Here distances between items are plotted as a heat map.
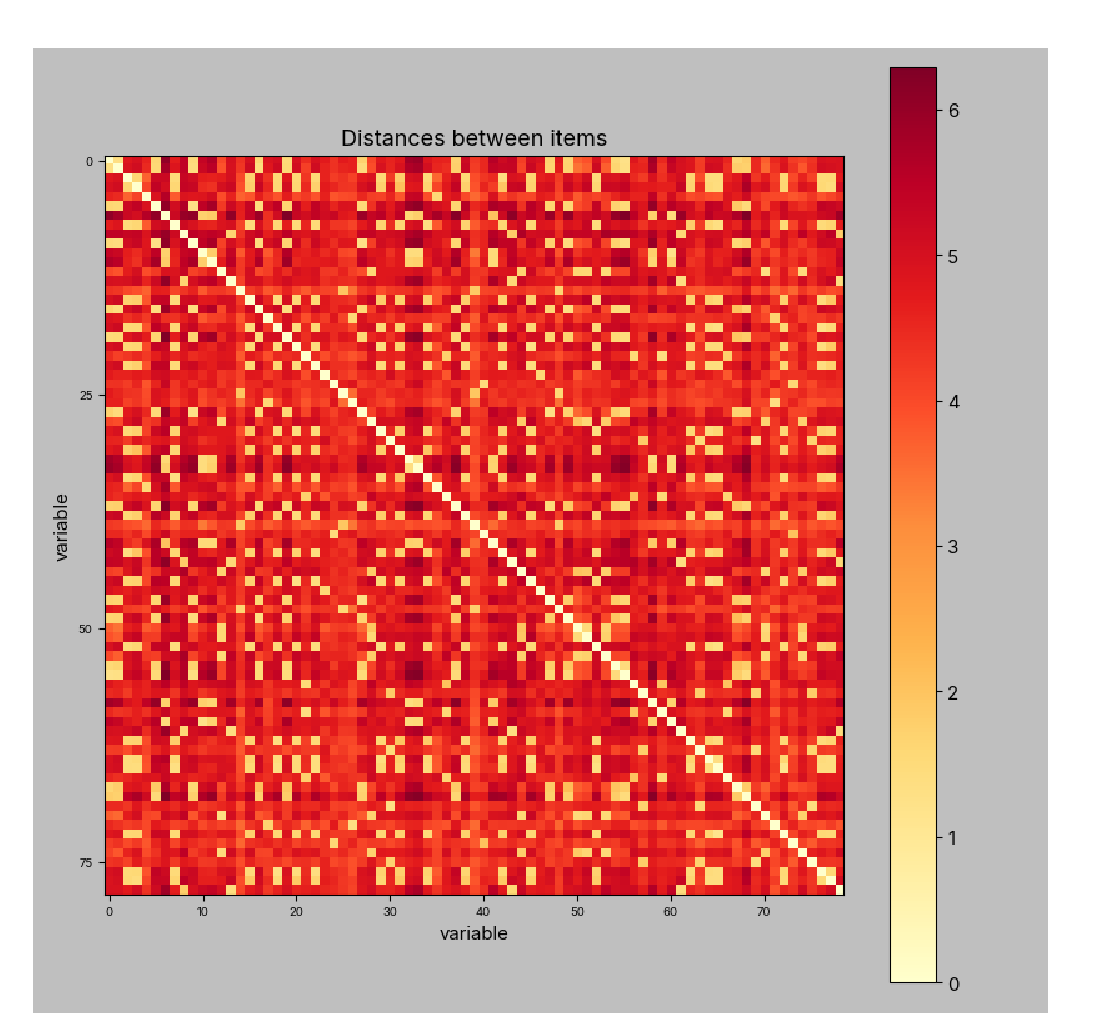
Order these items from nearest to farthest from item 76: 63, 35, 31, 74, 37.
31, 35, 63, 74, 37
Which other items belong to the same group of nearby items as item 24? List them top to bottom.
40, 73
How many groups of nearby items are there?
12
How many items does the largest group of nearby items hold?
20
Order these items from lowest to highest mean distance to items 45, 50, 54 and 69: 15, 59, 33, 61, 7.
7, 15, 59, 61, 33
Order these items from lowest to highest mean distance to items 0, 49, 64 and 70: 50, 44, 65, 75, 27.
27, 50, 44, 65, 75
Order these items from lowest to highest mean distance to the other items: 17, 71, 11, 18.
18, 71, 17, 11
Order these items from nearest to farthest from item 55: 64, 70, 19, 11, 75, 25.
19, 70, 75, 25, 64, 11
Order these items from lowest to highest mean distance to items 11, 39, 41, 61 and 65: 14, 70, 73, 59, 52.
14, 52, 73, 59, 70
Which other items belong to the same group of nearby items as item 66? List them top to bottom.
21, 36, 56, 59
